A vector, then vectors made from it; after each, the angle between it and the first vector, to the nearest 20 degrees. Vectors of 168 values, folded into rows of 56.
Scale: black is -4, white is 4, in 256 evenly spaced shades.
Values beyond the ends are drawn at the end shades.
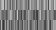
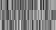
80 degrees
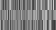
120 degrees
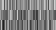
20 degrees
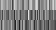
80 degrees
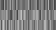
160 degrees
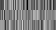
120 degrees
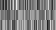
120 degrees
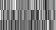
60 degrees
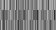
40 degrees
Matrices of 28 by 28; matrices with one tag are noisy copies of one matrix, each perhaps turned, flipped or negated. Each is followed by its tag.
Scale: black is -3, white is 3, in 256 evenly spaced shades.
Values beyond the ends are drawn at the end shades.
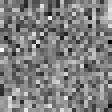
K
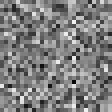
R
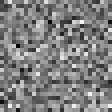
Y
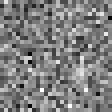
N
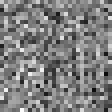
Y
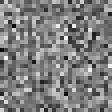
Y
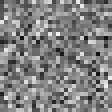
R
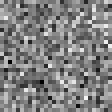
N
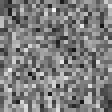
K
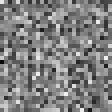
Y
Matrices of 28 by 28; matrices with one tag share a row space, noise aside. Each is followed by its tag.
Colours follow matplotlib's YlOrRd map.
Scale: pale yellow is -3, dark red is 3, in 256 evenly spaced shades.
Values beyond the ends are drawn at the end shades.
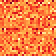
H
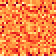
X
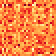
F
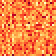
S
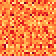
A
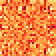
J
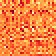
A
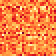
X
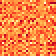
J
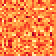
F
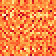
A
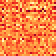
X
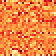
H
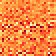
J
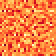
F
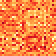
X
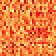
A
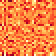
F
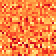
H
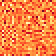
S
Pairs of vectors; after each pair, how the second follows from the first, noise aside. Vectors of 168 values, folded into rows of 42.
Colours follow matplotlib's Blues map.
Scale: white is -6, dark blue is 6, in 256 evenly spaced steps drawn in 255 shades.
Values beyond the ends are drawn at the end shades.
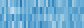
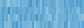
wrapped around, shrunk.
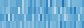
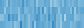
reversed, shrunk.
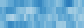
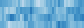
negated.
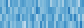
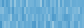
wrapped around, shrunk.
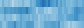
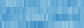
reversed, shrunk.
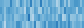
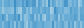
reversed, shrunk.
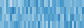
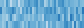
copied.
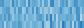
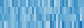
copied.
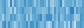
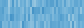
reversed, shrunk.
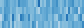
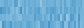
wrapped around, shrunk.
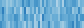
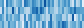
wrapped around, scaled up.
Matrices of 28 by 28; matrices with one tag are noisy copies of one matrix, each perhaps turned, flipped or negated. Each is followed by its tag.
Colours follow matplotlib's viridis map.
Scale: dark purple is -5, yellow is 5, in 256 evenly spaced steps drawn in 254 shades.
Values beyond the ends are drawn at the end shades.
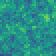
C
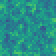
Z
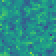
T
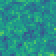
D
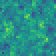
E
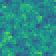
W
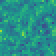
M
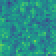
Z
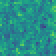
Z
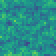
Z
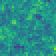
W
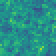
C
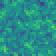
T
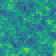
E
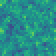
M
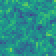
E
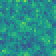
M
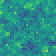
E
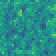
Z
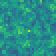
T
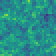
C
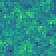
E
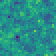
W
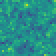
E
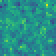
Z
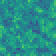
D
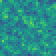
D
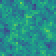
E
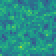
Z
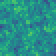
C
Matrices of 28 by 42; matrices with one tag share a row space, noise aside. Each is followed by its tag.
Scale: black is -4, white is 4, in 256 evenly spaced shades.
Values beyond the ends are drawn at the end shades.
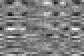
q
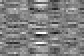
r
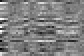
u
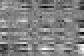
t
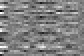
u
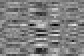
r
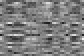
q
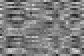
q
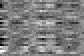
u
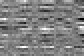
t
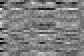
u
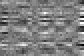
t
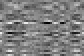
q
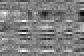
t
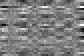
t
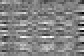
t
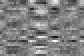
r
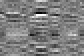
r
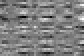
t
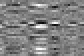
r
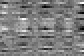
t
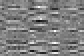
r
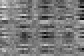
t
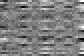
t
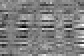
t
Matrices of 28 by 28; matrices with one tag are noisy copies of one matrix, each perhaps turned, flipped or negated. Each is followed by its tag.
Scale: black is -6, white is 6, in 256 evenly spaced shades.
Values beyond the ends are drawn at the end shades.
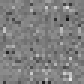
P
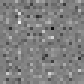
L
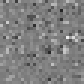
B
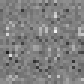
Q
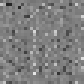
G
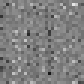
G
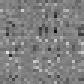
Q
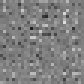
L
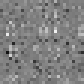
Q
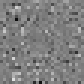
P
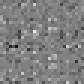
B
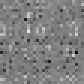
Q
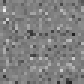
G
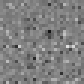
B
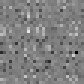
Q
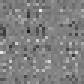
Q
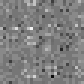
Q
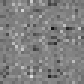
Q
